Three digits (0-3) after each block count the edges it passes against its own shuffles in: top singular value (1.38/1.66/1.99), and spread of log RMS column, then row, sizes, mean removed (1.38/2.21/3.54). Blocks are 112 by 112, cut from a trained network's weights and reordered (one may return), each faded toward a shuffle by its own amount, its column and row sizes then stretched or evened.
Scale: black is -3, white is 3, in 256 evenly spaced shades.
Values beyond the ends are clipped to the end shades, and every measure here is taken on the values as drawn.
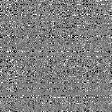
1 2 3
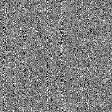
2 2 0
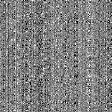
3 2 2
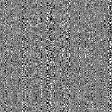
3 3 1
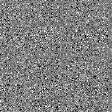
0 2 2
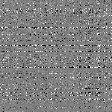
1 2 3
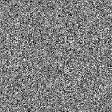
2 1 1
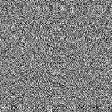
3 1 1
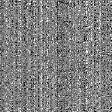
3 2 2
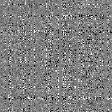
1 3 2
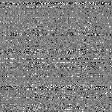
1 1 3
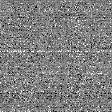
1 1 2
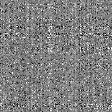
1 1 2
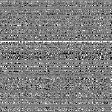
3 2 3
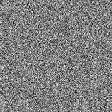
2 0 0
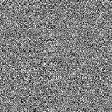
3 1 1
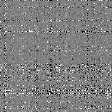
2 2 3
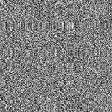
3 1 0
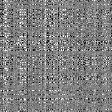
3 2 3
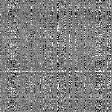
2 3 1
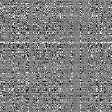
3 3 2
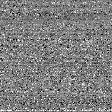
1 0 2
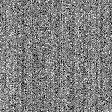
2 0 0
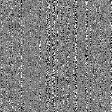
1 3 0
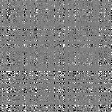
2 3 3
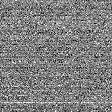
2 0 1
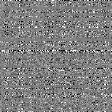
1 2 3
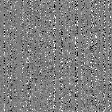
0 3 0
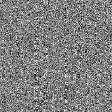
2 2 0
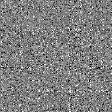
0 2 2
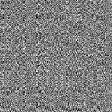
3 2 0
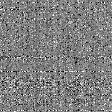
1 0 2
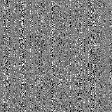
0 3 1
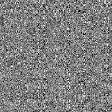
2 2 0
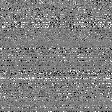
1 0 3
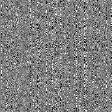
1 3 0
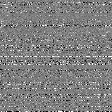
1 0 3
